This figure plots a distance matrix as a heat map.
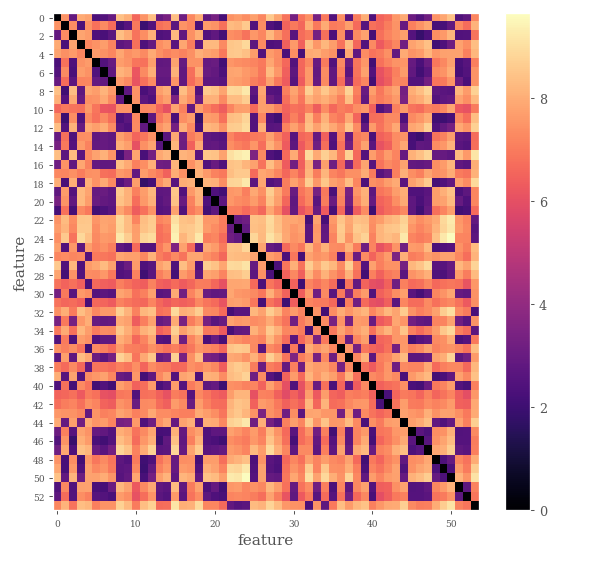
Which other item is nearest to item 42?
41
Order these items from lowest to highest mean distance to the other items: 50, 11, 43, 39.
11, 39, 50, 43
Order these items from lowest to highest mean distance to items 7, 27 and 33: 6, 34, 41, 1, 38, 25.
6, 1, 25, 41, 38, 34
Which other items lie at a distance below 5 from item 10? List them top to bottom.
17, 41, 42
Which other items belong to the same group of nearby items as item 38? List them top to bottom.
4, 26, 29, 31, 36, 43
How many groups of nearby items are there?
5
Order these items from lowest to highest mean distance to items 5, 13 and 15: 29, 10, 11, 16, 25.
16, 11, 25, 29, 10
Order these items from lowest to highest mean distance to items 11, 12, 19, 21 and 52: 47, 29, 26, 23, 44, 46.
46, 47, 44, 29, 26, 23
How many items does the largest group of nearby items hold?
21
